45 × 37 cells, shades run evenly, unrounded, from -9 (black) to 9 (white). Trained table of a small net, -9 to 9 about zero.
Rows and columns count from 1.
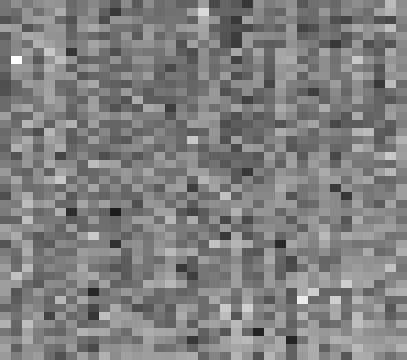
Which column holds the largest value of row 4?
36
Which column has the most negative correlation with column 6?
25
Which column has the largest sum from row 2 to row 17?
5
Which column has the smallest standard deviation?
37
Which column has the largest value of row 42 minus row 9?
16
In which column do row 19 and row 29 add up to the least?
22
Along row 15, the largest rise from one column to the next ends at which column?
33
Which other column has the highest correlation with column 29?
7
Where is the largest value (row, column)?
8, 2
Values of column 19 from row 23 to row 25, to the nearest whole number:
4 0 -2
